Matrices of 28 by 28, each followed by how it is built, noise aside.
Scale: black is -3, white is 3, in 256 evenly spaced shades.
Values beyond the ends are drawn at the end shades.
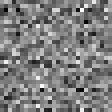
low rank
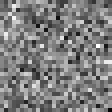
noise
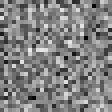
noise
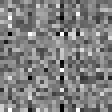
low rank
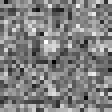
blocks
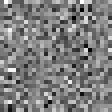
low rank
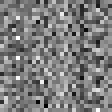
repeating rows
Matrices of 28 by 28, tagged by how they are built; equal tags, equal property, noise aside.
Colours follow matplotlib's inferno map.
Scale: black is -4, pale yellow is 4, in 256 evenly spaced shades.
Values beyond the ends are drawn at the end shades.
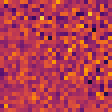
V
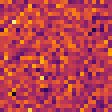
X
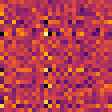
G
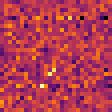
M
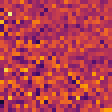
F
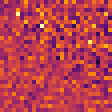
V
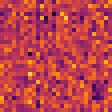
G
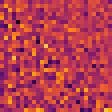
F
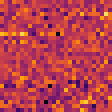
M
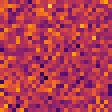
X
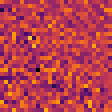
F
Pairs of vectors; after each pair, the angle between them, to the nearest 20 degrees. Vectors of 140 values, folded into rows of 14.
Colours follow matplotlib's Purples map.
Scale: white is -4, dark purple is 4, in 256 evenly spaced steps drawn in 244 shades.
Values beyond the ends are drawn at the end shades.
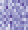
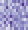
20 degrees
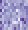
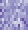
40 degrees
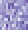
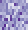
160 degrees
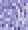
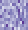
160 degrees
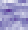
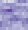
20 degrees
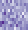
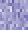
120 degrees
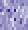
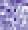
40 degrees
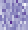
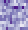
60 degrees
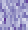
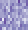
60 degrees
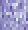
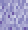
60 degrees
